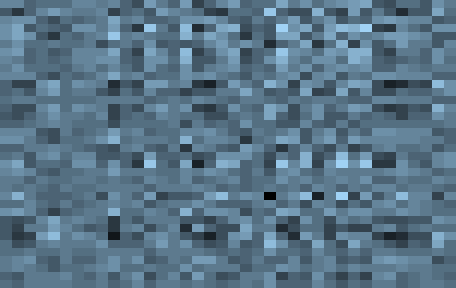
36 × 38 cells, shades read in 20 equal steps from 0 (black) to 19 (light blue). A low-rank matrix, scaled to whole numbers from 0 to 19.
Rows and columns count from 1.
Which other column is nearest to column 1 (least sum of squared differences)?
28
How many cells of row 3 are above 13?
4
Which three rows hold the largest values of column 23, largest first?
2, 31, 11
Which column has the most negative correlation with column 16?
21
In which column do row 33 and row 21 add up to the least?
23
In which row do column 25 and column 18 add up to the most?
5
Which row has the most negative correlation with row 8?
19
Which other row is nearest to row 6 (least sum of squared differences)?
25
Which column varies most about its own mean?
10
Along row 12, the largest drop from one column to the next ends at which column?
27
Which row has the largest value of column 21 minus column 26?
29
